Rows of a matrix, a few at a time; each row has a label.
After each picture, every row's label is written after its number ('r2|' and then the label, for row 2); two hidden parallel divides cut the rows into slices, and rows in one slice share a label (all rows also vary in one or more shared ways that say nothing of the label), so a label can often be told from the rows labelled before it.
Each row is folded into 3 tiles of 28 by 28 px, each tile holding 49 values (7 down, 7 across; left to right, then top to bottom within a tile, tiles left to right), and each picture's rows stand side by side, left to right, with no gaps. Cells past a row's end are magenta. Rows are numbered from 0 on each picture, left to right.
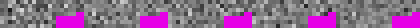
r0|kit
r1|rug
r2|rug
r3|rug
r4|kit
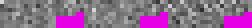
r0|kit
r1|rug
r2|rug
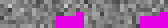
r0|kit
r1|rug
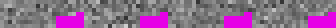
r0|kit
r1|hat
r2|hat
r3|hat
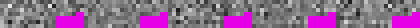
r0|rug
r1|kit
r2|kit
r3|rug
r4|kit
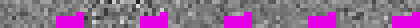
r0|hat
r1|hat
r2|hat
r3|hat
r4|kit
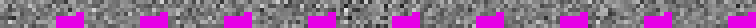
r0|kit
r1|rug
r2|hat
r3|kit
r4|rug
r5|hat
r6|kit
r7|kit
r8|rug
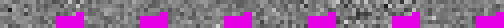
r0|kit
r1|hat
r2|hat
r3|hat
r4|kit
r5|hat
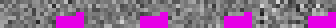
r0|rug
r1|kit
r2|kit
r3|kit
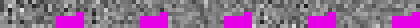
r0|kit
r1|hat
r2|rug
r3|hat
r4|hat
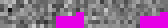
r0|kit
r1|hat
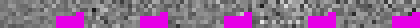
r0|hat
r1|kit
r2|kit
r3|hat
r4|rug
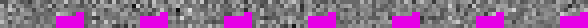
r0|rug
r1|hat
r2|kit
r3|rug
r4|kit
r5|kit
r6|rug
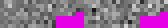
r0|hat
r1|kit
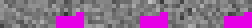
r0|hat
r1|hat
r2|hat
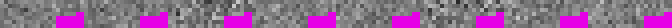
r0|hat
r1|hat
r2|kit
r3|hat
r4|hat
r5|kit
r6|hat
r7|hat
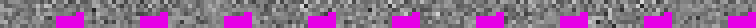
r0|rug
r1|kit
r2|rug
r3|rug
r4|rug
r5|kit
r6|kit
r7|rug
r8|hat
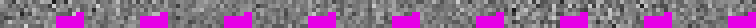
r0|kit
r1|kit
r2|hat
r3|rug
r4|rug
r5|rug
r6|kit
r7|rug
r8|rug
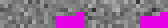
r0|hat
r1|kit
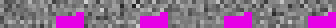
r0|hat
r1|kit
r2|kit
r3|kit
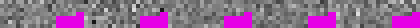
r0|hat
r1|rug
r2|hat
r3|rug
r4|rug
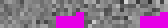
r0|hat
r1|kit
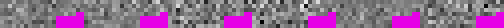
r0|hat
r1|kit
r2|kit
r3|rug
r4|hat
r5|rug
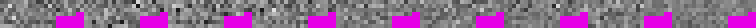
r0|hat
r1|rug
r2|kit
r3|kit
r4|rug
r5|kit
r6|hat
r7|hat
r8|hat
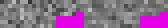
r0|hat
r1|hat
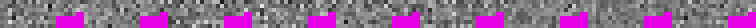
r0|rug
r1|rug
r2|kit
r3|kit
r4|rug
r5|kit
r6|rug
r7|hat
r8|hat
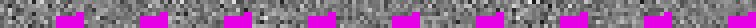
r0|rug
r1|kit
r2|rug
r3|hat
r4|hat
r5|rug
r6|kit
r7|kit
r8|hat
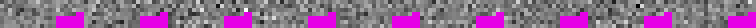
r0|rug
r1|rug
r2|kit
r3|hat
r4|kit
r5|hat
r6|hat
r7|kit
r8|rug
